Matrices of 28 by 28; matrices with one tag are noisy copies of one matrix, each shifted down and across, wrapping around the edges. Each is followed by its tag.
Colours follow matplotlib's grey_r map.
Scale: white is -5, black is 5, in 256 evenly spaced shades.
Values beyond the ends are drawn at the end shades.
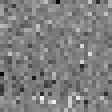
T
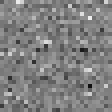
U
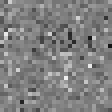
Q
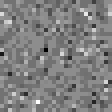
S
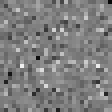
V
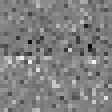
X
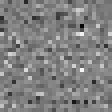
U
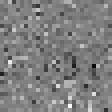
Q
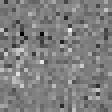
Q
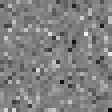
V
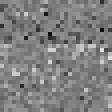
X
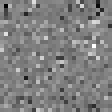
Q
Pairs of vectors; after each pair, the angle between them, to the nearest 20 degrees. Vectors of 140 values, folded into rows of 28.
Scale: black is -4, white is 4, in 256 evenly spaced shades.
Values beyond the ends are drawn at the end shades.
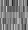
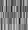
80 degrees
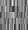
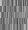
120 degrees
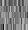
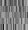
20 degrees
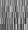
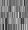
80 degrees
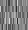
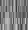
60 degrees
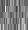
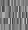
60 degrees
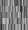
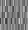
100 degrees
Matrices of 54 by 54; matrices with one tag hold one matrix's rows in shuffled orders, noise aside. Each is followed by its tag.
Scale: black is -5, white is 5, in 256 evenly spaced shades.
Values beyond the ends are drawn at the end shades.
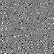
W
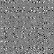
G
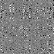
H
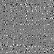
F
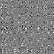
W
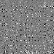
F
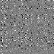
W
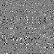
F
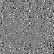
H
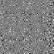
H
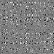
F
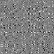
G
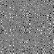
H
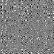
W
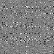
F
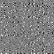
G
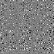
H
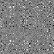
H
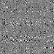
F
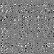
W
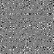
H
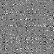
F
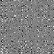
W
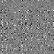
W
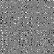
W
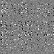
W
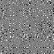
H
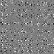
W
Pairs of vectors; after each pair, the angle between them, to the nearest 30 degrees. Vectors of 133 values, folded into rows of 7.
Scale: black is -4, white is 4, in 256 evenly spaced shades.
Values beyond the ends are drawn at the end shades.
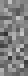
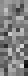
30 degrees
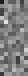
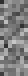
60 degrees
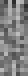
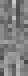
120 degrees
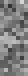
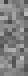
120 degrees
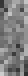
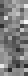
60 degrees
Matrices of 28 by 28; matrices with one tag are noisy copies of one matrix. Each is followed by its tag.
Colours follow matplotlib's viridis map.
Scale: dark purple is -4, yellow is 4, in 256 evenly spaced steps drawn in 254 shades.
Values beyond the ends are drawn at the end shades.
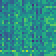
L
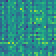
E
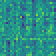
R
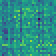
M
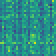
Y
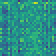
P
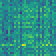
M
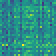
M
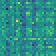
R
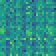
R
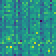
Y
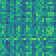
R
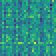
Y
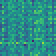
E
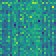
P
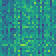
M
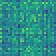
P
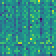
Y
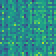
E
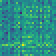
M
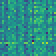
E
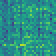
M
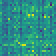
M
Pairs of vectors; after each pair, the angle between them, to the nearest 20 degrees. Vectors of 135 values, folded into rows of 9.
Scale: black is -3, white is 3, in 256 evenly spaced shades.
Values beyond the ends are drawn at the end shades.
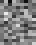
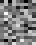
20 degrees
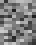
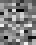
120 degrees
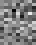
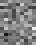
60 degrees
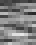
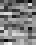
40 degrees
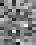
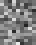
160 degrees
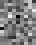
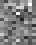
80 degrees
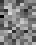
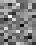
100 degrees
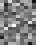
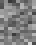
120 degrees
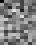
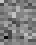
100 degrees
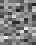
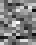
140 degrees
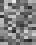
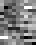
120 degrees
